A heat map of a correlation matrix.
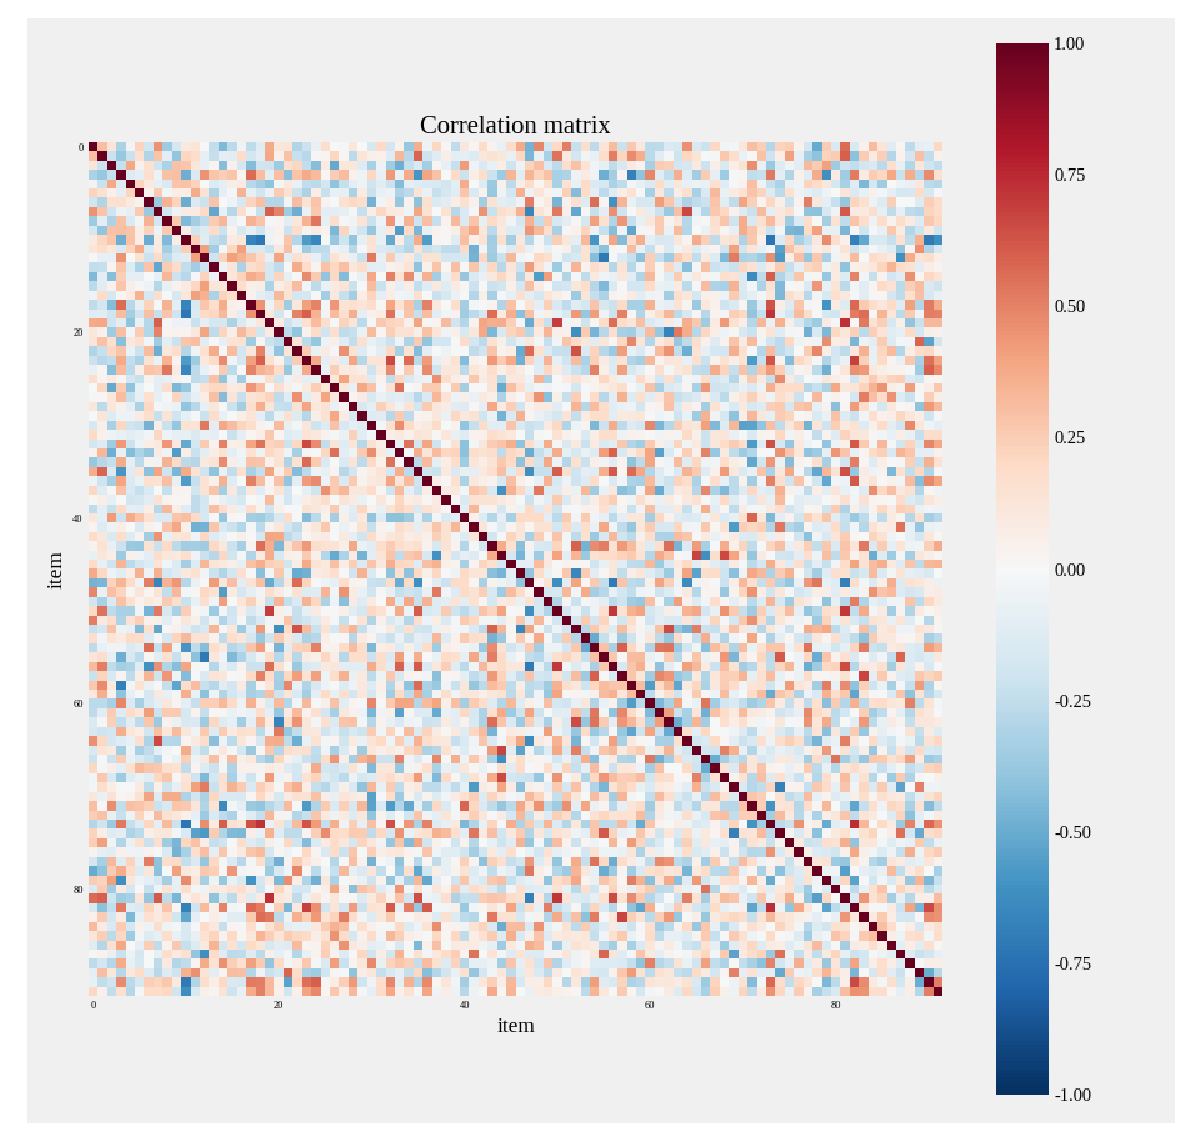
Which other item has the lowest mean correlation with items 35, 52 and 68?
3
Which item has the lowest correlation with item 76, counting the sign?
9
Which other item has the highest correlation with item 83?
57
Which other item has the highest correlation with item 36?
82
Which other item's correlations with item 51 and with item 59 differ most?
50
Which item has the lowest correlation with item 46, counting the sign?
52
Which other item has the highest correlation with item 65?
44
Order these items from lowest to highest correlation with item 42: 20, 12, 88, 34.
88, 34, 12, 20
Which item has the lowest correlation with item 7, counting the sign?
47
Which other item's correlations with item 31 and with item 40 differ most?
71
